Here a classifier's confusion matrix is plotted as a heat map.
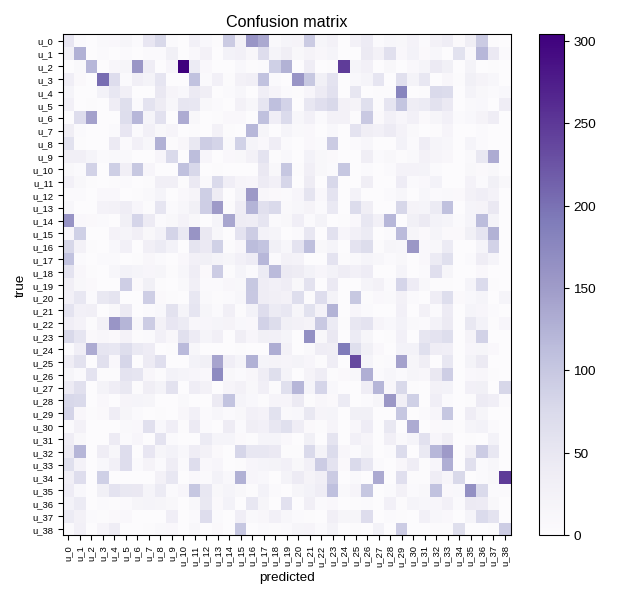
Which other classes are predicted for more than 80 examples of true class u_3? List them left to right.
u_11, u_17, u_20, u_21
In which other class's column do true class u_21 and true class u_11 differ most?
u_13
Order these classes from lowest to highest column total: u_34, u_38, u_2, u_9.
u_34, u_38, u_2, u_9
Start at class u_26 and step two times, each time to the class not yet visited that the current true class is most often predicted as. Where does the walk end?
u_16
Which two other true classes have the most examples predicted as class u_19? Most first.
u_2, u_10
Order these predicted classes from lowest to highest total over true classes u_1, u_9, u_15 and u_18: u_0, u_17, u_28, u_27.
u_27, u_28, u_0, u_17
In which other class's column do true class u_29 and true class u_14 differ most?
u_28
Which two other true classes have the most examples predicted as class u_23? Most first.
u_21, u_35
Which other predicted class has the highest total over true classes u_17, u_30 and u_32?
u_33
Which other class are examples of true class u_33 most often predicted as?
u_22
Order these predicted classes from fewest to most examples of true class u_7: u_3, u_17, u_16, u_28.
u_3, u_17, u_28, u_16
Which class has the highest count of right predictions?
u_25
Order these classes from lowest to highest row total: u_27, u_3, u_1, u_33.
u_1, u_33, u_27, u_3
